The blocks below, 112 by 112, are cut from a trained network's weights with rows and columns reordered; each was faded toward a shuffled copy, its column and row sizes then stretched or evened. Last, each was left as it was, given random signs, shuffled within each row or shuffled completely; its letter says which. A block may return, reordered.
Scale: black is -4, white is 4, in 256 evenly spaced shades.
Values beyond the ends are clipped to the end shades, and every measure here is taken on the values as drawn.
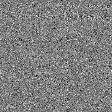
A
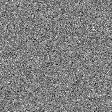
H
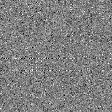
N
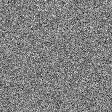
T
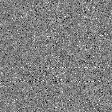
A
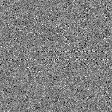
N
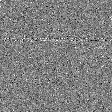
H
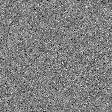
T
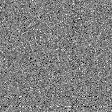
A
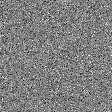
T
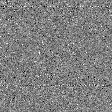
H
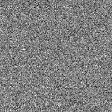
N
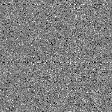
N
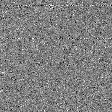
H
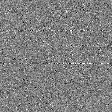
A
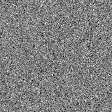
T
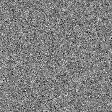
H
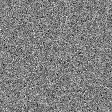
T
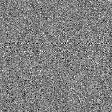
N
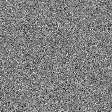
H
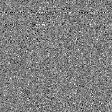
N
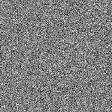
N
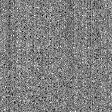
N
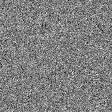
T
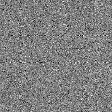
N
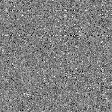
N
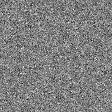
H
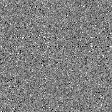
N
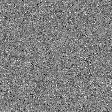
H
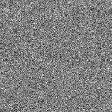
N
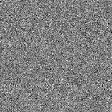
N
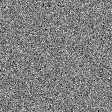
T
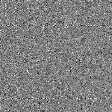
N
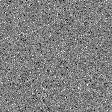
T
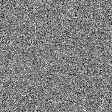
A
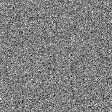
A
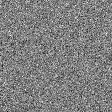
T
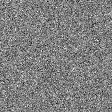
T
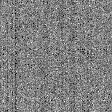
N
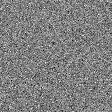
T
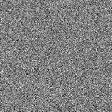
N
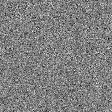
H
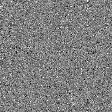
A
